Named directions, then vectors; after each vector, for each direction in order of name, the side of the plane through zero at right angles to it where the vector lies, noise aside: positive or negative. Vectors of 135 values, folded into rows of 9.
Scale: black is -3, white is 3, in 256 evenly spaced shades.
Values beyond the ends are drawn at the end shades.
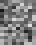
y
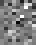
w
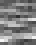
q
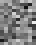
negative, negative, negative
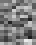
negative, positive, positive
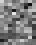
negative, negative, negative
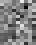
negative, negative, negative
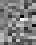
positive, negative, positive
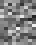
negative, positive, negative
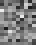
positive, positive, negative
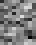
negative, positive, positive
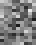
negative, negative, negative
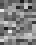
positive, positive, negative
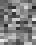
positive, positive, positive
